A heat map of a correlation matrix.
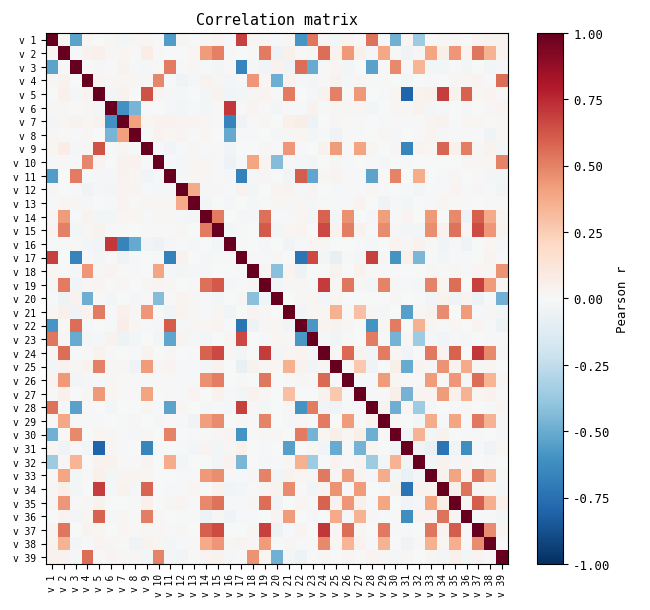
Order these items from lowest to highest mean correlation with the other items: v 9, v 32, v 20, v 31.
v 31, v 20, v 32, v 9
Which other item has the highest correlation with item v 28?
v 17
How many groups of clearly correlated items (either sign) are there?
6
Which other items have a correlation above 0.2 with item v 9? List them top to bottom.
v 5, v 21, v 25, v 27, v 34, v 36
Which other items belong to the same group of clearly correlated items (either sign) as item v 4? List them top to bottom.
v 10, v 18, v 20, v 39
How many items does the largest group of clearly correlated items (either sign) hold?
11
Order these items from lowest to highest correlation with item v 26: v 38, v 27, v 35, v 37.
v 27, v 38, v 35, v 37
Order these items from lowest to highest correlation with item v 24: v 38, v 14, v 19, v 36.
v 36, v 38, v 14, v 19
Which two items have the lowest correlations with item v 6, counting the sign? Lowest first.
v 7, v 8
